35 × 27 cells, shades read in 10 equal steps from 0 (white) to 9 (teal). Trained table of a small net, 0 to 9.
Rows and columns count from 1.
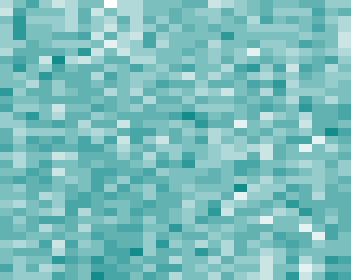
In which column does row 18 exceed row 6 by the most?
9
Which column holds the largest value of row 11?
22
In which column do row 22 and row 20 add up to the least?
5
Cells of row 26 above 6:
5
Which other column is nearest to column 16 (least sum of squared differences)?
3
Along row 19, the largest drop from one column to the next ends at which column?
24
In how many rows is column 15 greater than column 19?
16
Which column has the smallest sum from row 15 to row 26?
21
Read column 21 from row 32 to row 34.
3 2 2
